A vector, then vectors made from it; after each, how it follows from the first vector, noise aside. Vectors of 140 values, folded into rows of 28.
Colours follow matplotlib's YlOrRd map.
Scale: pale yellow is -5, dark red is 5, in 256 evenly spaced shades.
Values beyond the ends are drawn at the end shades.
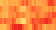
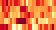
negated, scaled up.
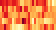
negated, scaled up.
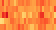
wrapped around, negated, partly zeroed.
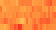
shrunk.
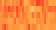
reversed, shrunk.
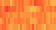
reversed, shrunk.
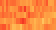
negated, shrunk.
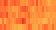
negated, shrunk.
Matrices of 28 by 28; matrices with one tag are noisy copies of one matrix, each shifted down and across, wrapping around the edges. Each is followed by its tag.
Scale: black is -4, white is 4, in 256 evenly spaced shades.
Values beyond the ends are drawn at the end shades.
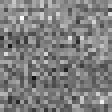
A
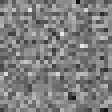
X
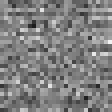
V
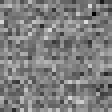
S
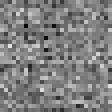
S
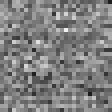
V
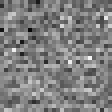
S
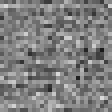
V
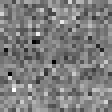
A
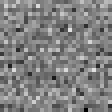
X
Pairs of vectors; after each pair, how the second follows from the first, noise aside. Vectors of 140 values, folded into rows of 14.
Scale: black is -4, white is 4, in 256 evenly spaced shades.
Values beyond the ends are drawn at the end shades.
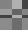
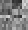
negated.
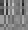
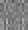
wrapped around, negated, shrunk.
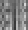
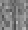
shrunk.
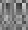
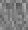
shrunk.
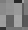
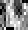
reversed, scaled up.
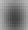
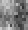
wrapped around, negated.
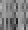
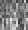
negated.
